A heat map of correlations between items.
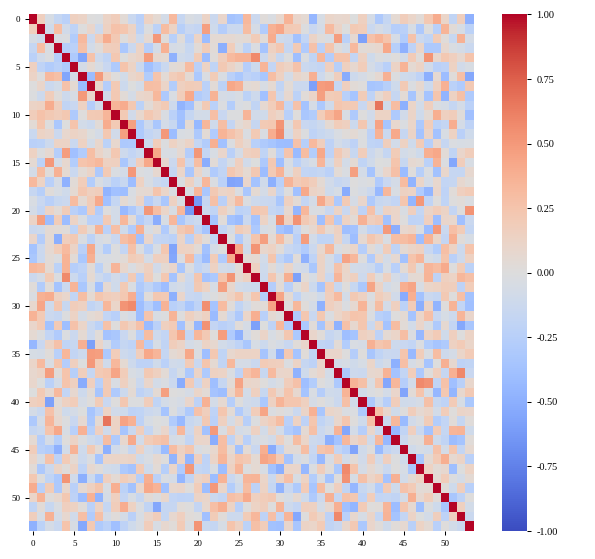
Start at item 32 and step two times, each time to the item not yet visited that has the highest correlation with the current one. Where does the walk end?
30
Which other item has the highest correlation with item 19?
47
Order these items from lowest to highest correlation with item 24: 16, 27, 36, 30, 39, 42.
42, 30, 39, 16, 36, 27
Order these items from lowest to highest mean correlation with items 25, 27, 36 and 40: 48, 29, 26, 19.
26, 48, 19, 29
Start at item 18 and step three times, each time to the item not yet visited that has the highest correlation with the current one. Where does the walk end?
28
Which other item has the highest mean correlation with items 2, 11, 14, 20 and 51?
37
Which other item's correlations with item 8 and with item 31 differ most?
22
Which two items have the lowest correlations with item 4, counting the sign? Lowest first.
6, 17
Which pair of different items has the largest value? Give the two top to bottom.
9, 42
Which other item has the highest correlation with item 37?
52
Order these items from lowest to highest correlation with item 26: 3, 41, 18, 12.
18, 3, 41, 12
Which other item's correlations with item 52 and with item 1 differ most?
21
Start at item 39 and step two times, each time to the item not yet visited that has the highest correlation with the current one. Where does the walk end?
12
